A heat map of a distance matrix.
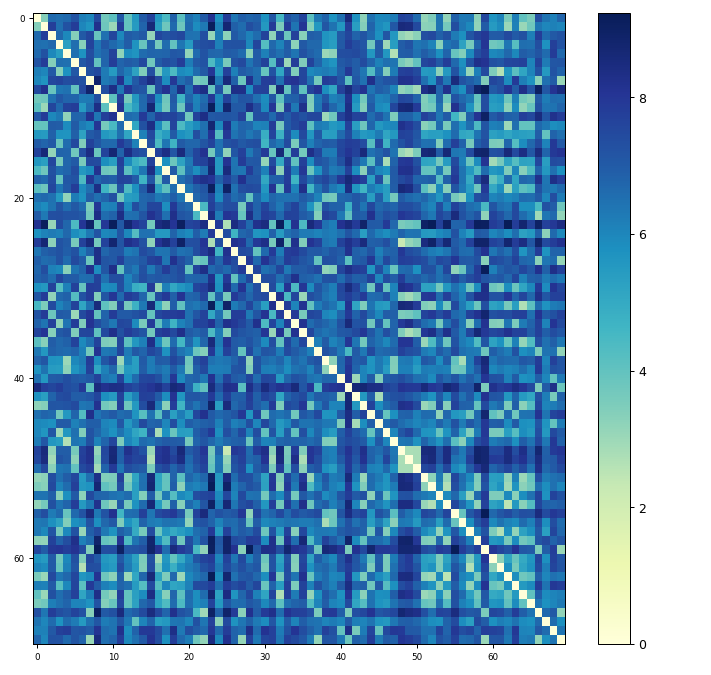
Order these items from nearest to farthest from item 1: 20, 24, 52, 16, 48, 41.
52, 16, 24, 20, 41, 48
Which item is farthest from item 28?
59
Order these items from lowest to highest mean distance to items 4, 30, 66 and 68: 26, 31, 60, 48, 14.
60, 14, 26, 31, 48
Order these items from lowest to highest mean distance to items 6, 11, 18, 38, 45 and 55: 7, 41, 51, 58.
51, 58, 7, 41
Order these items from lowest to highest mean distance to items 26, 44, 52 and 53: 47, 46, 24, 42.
46, 24, 47, 42
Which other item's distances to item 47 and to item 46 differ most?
16
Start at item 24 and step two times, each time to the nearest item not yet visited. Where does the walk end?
13
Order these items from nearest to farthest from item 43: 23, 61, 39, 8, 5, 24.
24, 39, 61, 5, 8, 23
